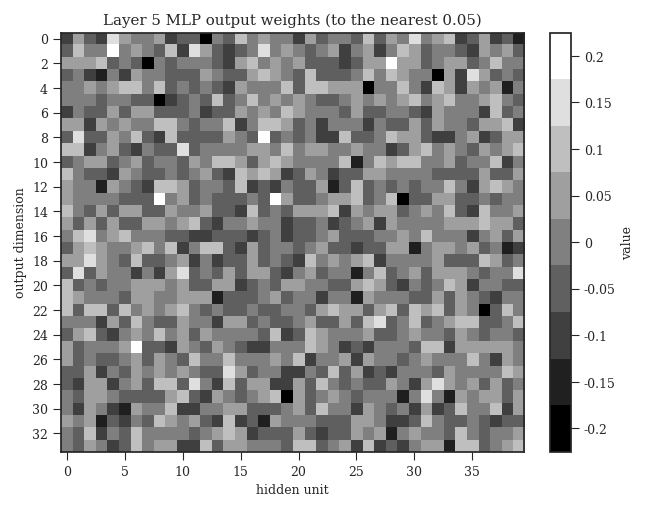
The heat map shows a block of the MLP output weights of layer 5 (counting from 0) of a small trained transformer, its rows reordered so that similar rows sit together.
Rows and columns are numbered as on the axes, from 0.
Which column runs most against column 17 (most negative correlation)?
2
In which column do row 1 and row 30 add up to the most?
9
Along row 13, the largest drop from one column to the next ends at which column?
29
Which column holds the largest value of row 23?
27
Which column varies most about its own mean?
8
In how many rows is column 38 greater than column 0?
10
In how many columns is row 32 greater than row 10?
11
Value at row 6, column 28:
0
